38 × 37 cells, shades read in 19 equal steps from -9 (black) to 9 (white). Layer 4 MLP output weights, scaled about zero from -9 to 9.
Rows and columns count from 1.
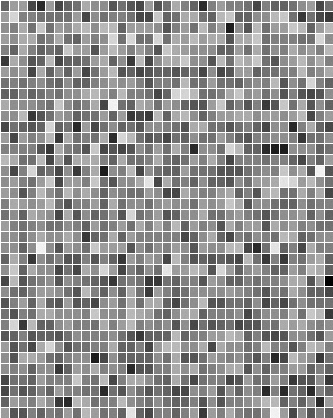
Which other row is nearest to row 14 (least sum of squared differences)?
31
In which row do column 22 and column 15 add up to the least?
14
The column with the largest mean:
5
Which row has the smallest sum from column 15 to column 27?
7
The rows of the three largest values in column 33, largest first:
17, 3, 33
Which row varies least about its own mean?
21
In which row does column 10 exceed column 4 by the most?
1
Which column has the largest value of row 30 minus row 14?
32
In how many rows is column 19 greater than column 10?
15
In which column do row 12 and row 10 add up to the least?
30
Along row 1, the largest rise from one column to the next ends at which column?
6
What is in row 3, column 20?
0
